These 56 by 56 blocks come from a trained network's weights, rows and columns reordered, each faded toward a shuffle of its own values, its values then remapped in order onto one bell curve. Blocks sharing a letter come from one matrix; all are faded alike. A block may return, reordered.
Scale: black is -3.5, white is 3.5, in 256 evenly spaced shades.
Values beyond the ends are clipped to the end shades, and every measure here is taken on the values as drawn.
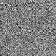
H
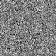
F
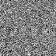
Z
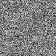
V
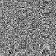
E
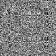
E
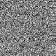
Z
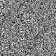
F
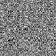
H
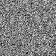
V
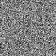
F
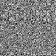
Z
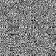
H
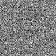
Z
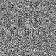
E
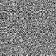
H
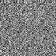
Z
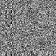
E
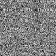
Z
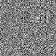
E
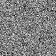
F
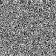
V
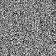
F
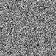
F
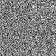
Z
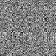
E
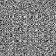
H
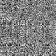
H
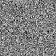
V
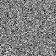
F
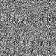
E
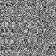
E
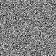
F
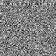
H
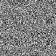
Z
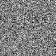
Z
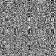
E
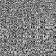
H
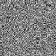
E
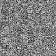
V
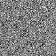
F
